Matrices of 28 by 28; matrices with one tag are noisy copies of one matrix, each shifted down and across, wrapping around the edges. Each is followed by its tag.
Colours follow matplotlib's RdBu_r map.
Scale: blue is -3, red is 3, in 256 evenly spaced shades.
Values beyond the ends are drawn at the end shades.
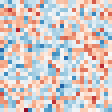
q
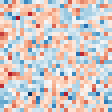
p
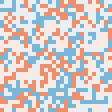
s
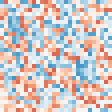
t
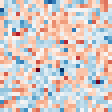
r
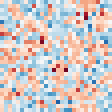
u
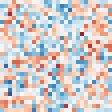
q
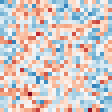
q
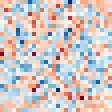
r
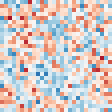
u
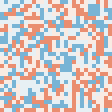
p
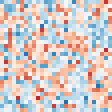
t
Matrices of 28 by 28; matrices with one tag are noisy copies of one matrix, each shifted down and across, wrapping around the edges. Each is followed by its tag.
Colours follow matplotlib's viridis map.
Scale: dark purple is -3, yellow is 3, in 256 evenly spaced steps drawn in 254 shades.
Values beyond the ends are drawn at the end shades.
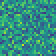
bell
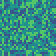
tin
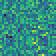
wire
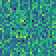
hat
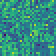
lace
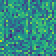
lace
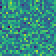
wire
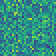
hat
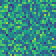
bell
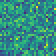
tin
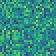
wire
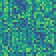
lace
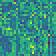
lace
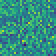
hat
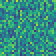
hat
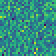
hat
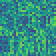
lace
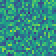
bell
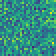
hat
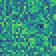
tin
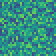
bell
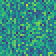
hat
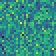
hat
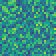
bell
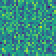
hat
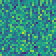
hat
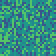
hat
